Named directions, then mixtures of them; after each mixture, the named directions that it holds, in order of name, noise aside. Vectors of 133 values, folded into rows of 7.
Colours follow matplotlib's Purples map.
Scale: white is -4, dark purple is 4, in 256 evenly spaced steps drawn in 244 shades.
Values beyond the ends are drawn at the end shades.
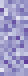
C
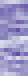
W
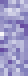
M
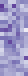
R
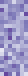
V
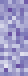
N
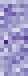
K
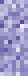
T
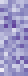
C, K, V.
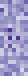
C, V.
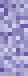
C, T.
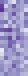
R, V.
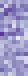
C, M, W.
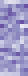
K, T, W.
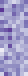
R, V.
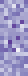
C, N, T.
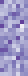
T.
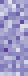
T.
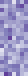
V.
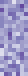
V.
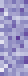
C, N.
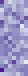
C, R, T.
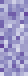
T, V.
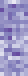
R, V, W.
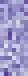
N, V.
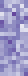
R, T.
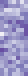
M.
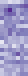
K, N, W.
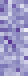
K, R.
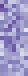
R.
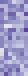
V.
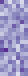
M, N, T.
